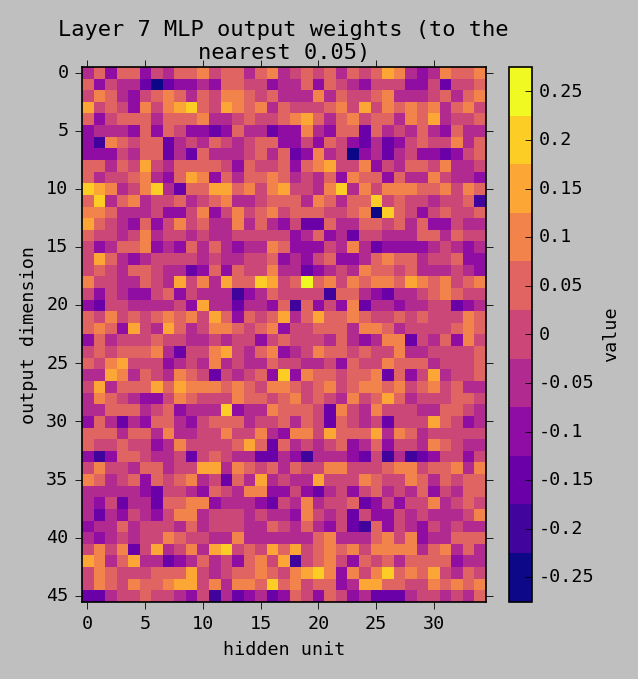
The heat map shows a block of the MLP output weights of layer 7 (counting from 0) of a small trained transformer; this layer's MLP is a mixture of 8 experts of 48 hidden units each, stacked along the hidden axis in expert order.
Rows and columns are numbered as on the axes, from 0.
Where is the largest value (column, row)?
19, 18
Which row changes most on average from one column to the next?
26
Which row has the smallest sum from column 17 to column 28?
33
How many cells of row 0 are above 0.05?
6
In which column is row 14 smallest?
23
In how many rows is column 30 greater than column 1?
20
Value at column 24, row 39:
-0.2
